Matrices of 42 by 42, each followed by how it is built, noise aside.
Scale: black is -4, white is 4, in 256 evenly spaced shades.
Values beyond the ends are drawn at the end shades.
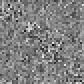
block diagonal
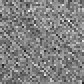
Toeplitz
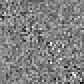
block diagonal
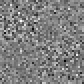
block diagonal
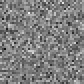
noise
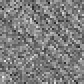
Toeplitz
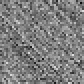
Toeplitz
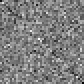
diagonal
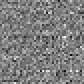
low rank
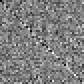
diagonal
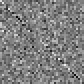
diagonal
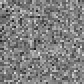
noise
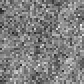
smooth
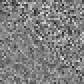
upper triangular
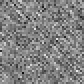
Toeplitz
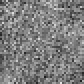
smooth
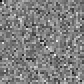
diagonal
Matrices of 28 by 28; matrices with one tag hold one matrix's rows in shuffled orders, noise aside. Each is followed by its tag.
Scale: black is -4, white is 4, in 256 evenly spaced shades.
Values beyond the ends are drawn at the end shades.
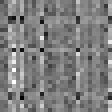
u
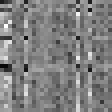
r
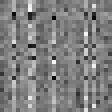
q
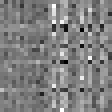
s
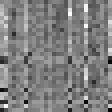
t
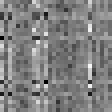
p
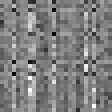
q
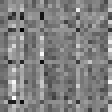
u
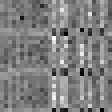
s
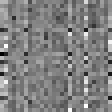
t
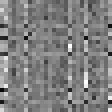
t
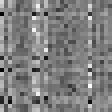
p
